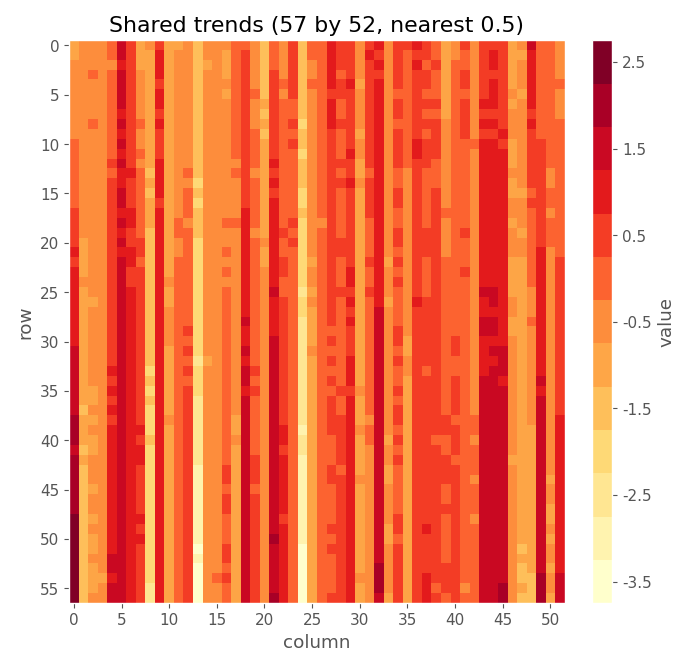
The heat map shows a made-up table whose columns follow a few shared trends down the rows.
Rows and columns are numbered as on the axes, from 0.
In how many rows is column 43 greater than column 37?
53
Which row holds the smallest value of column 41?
55
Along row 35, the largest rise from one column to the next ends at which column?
9
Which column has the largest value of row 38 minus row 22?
0
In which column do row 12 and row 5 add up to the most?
5
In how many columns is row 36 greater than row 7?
25
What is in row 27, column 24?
-2
